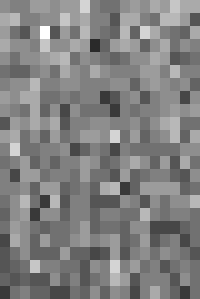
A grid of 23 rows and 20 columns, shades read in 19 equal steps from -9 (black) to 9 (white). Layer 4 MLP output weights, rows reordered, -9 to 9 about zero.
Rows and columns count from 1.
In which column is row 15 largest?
12
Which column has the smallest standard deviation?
8
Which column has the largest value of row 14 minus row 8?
11
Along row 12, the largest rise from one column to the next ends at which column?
2
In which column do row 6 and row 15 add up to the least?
13
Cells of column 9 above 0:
10
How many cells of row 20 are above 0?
5
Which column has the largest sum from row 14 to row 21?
3
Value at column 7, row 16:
-3
